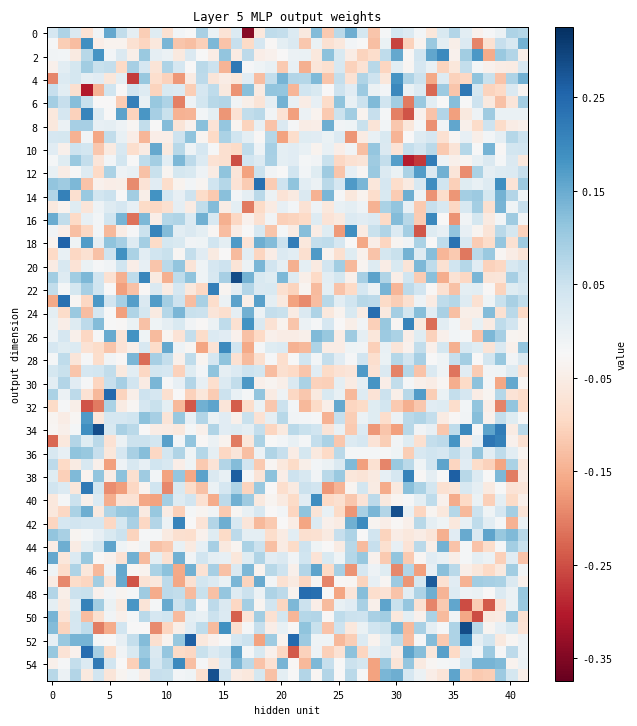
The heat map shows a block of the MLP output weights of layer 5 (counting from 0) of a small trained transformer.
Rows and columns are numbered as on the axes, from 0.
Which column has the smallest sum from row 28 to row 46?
29
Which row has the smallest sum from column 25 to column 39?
1
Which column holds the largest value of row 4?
30
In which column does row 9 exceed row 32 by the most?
12
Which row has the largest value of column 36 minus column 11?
51
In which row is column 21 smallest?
53
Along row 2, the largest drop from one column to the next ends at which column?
38
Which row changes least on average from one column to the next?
43
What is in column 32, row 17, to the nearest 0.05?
-0.25
